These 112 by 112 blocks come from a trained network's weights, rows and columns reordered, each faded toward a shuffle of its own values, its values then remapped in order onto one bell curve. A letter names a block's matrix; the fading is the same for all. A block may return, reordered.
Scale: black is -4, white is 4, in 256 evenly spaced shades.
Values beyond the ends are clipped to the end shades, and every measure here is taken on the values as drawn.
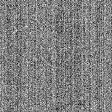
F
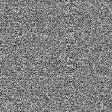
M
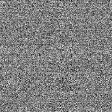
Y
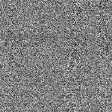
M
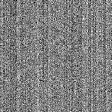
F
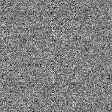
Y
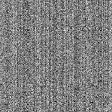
F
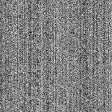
F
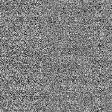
M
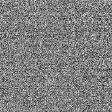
M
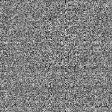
M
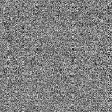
M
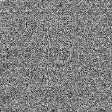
M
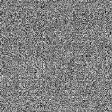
M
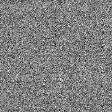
M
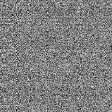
M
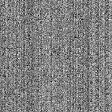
F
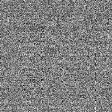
M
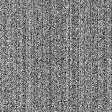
F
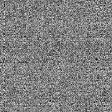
M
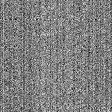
F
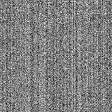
F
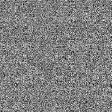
M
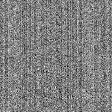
F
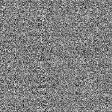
M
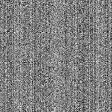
F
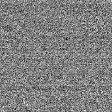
Y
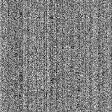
F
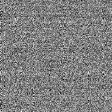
M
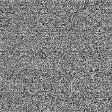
Y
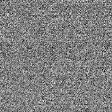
Y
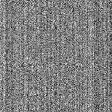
F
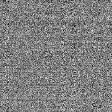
Y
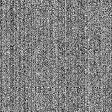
F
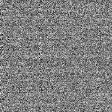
Y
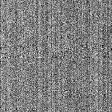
F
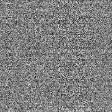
Y
